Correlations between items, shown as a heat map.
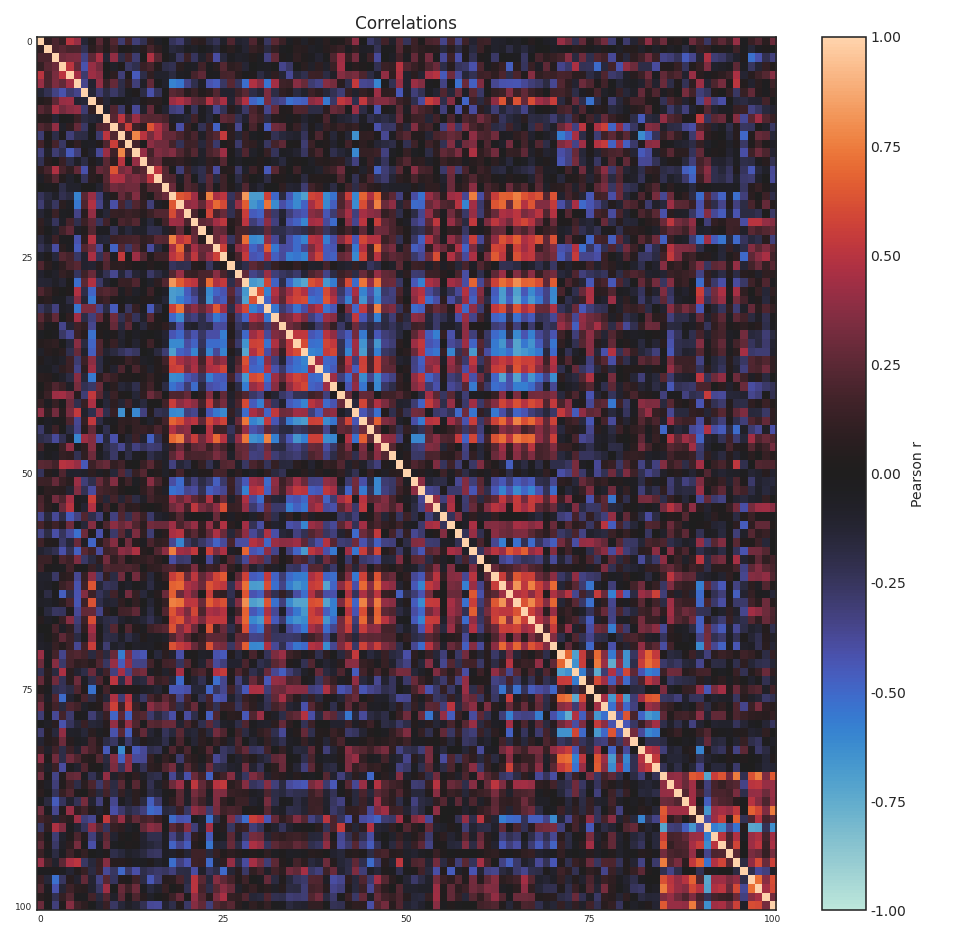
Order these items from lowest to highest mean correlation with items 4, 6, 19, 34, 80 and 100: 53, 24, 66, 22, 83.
83, 53, 66, 22, 24
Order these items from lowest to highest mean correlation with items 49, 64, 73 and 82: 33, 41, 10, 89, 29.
29, 33, 10, 89, 41
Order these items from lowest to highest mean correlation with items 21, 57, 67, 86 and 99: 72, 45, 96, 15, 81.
96, 15, 72, 81, 45
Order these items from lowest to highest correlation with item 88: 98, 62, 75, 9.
9, 75, 62, 98
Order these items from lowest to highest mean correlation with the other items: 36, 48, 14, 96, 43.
36, 96, 43, 14, 48
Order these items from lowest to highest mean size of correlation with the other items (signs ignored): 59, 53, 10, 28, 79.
79, 10, 53, 59, 28
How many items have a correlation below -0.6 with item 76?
3
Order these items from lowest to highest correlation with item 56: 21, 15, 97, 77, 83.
97, 83, 15, 21, 77
